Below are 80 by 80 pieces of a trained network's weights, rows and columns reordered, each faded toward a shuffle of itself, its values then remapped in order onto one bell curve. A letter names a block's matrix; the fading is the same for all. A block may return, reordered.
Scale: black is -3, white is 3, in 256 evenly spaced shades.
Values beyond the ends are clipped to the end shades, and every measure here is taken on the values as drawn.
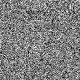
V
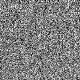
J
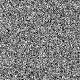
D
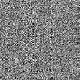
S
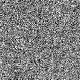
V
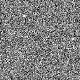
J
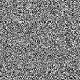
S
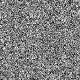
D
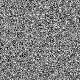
J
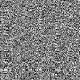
S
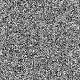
D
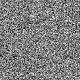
V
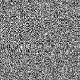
S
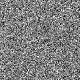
J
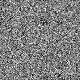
D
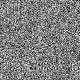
V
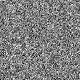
V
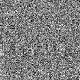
D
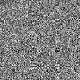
S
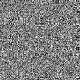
S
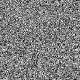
D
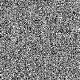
D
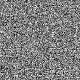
D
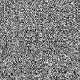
S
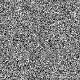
J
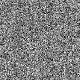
V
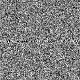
J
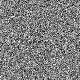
D
